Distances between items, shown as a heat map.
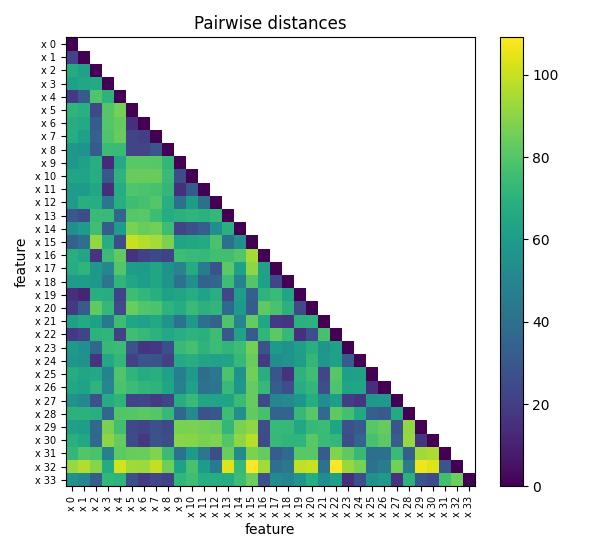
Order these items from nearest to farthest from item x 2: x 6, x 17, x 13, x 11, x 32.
x 6, x 17, x 11, x 13, x 32
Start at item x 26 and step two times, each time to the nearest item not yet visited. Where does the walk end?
x 18
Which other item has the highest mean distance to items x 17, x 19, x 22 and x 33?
x 32
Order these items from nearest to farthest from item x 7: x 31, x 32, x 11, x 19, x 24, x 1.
x 24, x 1, x 19, x 11, x 31, x 32
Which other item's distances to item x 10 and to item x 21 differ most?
x 17
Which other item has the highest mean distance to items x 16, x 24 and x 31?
x 15
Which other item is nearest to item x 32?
x 31
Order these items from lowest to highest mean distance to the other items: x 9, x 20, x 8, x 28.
x 8, x 9, x 28, x 20
